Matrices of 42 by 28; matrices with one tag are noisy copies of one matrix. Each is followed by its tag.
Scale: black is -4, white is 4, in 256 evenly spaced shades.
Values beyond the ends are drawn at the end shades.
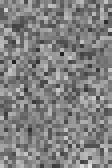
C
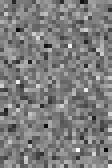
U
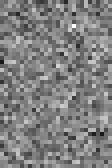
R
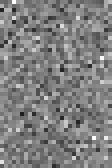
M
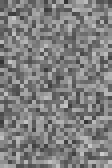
R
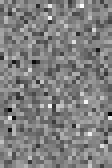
C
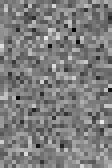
C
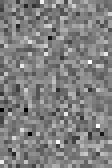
R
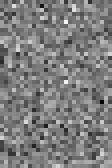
R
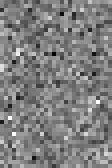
C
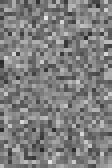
R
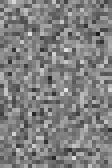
M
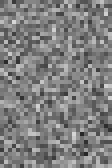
U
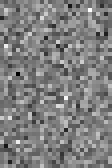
M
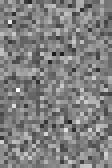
C
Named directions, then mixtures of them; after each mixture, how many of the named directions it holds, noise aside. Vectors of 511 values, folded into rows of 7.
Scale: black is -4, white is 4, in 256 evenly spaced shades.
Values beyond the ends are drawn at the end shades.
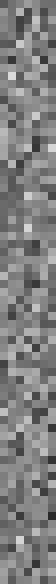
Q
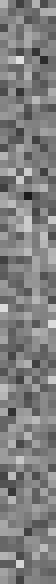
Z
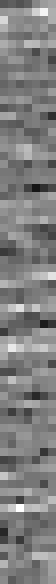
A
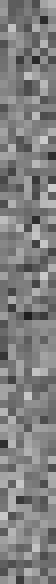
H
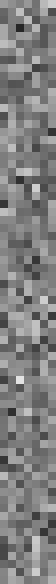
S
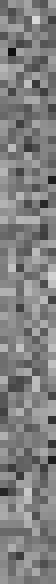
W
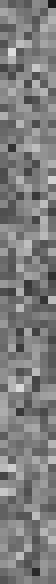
two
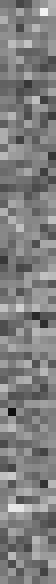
four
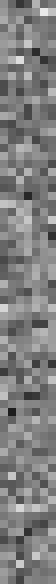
two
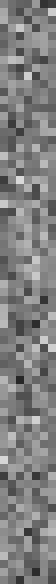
two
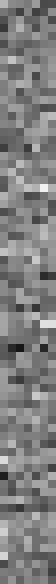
four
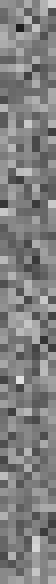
one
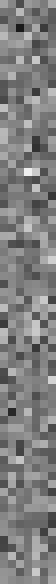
three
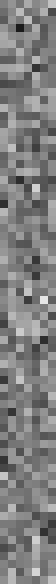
one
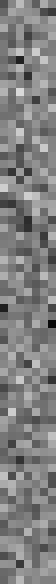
one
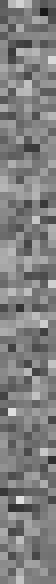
four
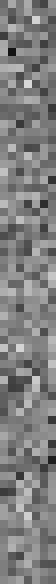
one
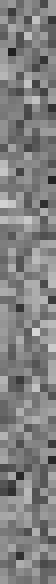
two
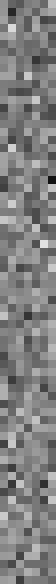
three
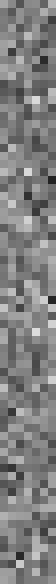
three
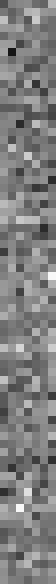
two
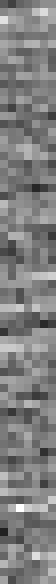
one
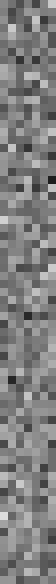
two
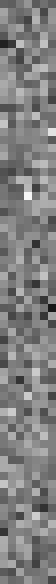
four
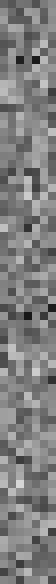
three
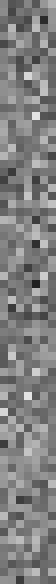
two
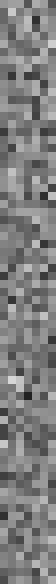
three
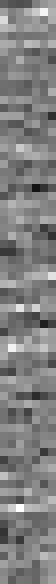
one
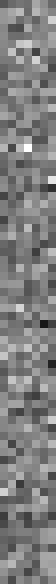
four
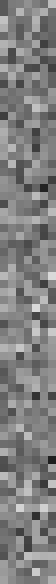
four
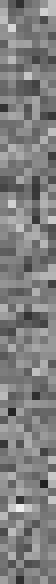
three
